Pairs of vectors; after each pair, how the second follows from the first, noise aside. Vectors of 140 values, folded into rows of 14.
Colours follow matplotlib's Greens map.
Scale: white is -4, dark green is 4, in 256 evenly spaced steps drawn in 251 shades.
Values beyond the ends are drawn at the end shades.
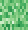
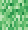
wrapped around, negated.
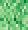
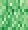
reversed.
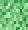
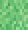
negated, shrunk.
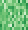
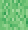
wrapped around, negated, shrunk.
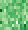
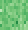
negated, shrunk.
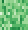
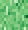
reversed, negated, partly zeroed.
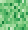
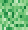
reversed.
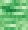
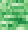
reversed.
